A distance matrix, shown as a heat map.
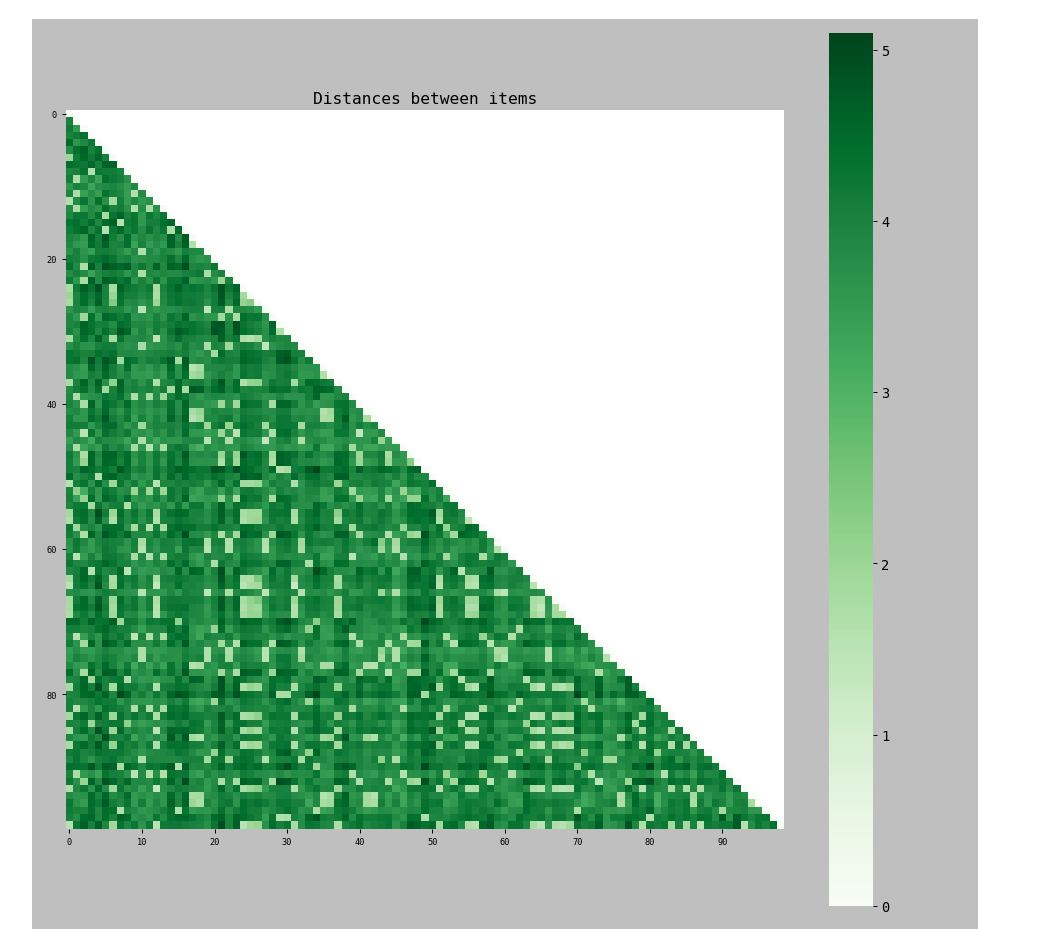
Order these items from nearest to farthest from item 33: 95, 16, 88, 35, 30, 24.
88, 95, 35, 16, 24, 30
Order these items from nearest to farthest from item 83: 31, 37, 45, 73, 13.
31, 37, 45, 13, 73
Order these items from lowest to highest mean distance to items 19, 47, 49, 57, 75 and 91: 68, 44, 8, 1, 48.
1, 44, 48, 8, 68
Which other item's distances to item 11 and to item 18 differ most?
57
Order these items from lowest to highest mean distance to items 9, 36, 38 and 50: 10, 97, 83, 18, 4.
4, 18, 10, 97, 83
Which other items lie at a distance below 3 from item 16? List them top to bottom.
5, 14, 38
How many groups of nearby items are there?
11
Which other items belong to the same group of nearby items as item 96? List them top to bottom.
7, 15, 34, 70, 90
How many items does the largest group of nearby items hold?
22
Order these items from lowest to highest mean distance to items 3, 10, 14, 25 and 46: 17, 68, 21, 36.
68, 36, 17, 21
